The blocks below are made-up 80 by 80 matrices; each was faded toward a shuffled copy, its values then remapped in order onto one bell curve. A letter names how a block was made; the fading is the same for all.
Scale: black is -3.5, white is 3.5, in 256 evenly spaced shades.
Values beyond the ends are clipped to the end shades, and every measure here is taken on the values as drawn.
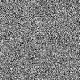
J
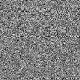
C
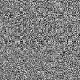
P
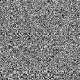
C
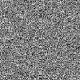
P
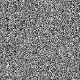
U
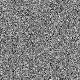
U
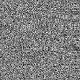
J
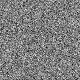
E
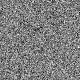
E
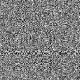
C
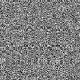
P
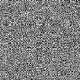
P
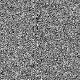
U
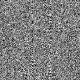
U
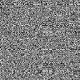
C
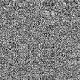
J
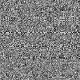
C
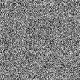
J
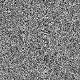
U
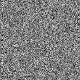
U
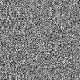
J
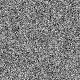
E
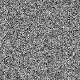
U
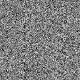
U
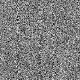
U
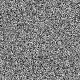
E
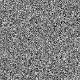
U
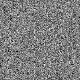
U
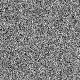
E
